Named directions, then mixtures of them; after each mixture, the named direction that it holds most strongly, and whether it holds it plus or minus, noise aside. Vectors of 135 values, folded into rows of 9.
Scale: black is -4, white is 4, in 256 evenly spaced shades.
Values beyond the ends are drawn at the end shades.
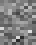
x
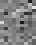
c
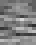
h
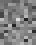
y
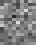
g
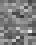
x, plus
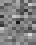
g, minus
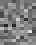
y, plus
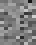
c, plus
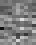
h, plus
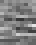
h, minus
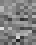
x, plus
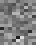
x, minus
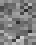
x, minus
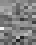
x, plus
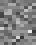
x, plus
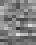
h, minus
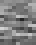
h, minus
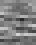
h, minus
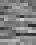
h, plus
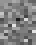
y, minus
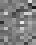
c, minus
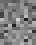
y, plus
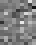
c, minus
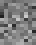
y, plus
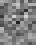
g, minus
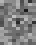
g, minus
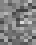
c, minus
